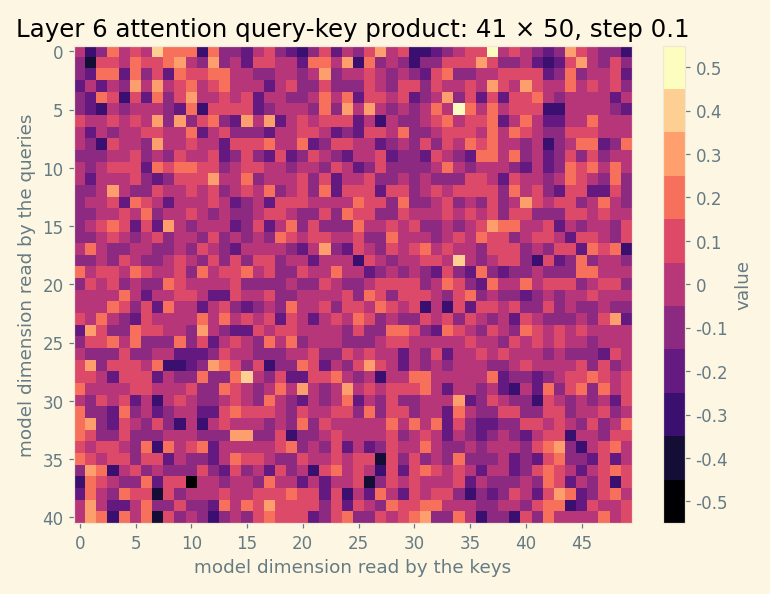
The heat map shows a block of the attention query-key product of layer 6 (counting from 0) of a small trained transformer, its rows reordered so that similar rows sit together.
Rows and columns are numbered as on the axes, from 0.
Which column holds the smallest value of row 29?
39
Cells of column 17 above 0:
17
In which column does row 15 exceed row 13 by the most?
8
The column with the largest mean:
37
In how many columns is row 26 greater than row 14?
15
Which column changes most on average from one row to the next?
7
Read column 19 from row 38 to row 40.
0.2 0.1 0.1
